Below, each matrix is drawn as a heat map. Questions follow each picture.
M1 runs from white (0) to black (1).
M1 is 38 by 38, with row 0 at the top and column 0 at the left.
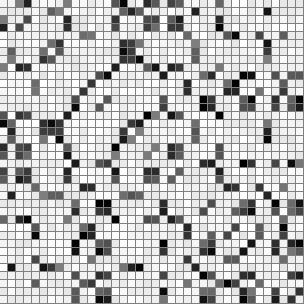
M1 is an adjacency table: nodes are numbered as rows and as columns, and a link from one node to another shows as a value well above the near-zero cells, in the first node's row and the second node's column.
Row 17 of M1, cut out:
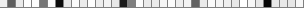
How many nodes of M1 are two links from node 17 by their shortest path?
2
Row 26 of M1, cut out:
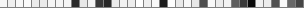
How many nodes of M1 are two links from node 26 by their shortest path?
7
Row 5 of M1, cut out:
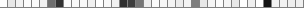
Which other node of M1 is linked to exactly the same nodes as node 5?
node 1
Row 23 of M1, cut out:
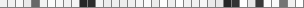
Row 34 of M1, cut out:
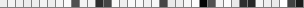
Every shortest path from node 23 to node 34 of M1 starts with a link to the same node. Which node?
node 29
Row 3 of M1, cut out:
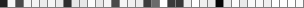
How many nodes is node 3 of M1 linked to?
9
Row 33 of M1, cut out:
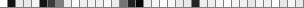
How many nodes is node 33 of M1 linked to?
8
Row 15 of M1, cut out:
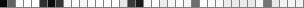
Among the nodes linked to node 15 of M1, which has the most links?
node 0
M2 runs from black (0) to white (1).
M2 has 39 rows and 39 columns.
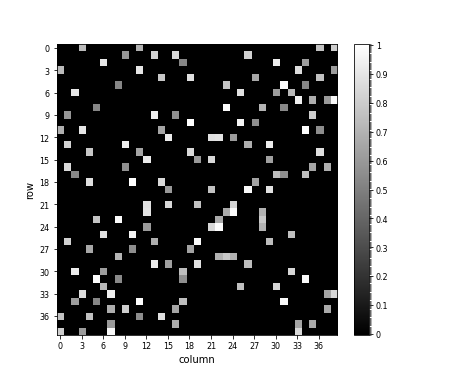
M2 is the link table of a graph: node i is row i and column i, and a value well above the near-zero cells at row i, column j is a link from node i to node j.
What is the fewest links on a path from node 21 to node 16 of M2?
4
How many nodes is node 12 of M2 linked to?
4
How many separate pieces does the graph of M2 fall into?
2
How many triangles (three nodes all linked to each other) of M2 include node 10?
1
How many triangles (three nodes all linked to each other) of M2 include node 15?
3
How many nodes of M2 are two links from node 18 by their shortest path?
3
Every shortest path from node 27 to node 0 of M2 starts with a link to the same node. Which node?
node 4
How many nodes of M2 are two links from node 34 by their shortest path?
8
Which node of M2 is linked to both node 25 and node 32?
node 6
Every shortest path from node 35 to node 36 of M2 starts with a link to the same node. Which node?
node 7
